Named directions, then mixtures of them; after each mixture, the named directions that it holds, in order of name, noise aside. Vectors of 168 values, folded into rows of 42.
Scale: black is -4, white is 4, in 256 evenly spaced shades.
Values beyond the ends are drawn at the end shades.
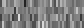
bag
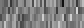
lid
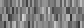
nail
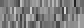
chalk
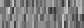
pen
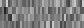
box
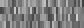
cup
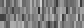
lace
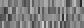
bag, box, lace.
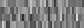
bag, cup, lace.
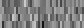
bag.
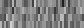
lace, lid, pen.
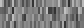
box, pen.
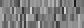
chalk.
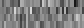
chalk, cup, lid.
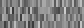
bag, chalk, nail.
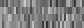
bag, box.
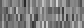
bag, box, chalk.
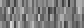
lace, pen.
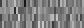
bag, cup.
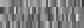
cup.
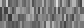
box.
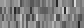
chalk.
